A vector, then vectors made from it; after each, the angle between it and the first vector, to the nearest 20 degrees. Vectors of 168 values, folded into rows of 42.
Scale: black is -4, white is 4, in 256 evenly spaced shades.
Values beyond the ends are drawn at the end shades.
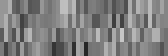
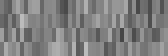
160 degrees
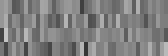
60 degrees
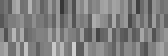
140 degrees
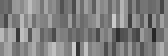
140 degrees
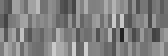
160 degrees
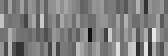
80 degrees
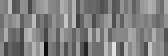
60 degrees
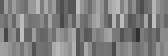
140 degrees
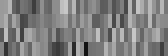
20 degrees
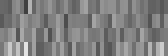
120 degrees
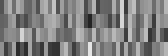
80 degrees
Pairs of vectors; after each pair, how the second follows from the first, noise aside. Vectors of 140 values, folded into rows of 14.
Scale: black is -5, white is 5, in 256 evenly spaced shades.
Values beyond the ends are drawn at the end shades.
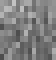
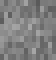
wrapped around, shrunk.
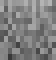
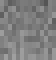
reversed, shrunk.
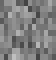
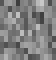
reversed.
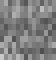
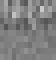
partly zeroed.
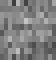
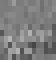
partly zeroed.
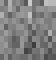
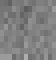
reversed, shrunk.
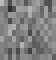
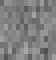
reversed, shrunk.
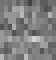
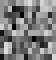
negated, scaled up.
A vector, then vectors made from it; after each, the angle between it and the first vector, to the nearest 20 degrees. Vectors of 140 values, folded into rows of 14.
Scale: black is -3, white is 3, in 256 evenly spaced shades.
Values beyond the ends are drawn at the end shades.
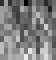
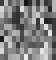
40 degrees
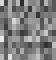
100 degrees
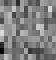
100 degrees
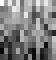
140 degrees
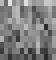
160 degrees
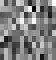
100 degrees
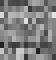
80 degrees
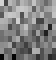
100 degrees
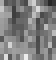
60 degrees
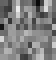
100 degrees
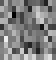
60 degrees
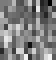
80 degrees
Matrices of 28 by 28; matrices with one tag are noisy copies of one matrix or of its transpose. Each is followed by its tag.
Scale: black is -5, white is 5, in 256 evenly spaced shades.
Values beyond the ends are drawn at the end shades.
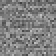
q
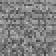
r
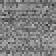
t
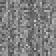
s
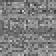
s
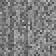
q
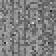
r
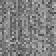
t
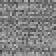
t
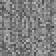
t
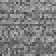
r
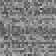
s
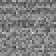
q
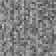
r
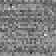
t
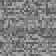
s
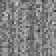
s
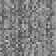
t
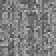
s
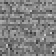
r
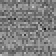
t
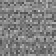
r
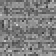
s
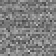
q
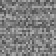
q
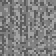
q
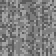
s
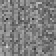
r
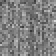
s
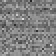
q
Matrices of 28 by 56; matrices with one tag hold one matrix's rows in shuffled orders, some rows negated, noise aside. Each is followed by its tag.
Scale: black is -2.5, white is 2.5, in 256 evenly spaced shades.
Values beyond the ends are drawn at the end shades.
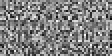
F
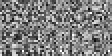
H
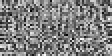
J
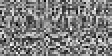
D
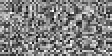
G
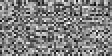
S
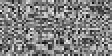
S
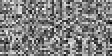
G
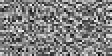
G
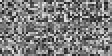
S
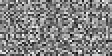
F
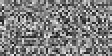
D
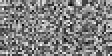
G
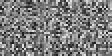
D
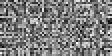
J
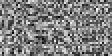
S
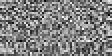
J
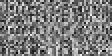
F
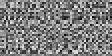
F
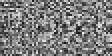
G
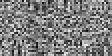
S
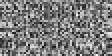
J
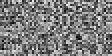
G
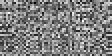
J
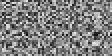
H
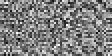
G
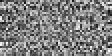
J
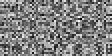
G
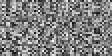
H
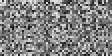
D
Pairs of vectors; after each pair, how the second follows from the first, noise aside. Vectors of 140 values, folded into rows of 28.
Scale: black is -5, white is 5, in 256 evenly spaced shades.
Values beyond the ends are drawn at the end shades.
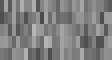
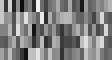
negated, scaled up.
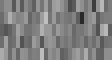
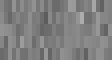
negated, shrunk.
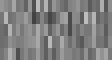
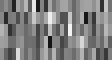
negated, scaled up.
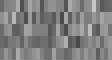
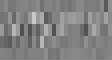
reversed, negated, partly zeroed.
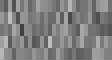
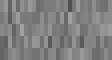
negated, shrunk.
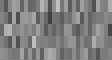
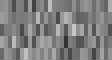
wrapped around.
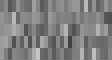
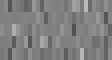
partly zeroed.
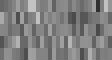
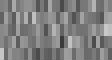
wrapped around.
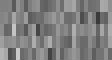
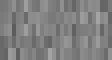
negated, shrunk.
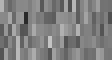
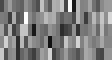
negated, scaled up.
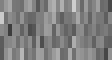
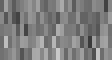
wrapped around.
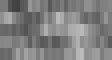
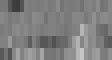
partly zeroed.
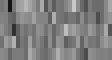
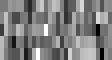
reversed, scaled up.
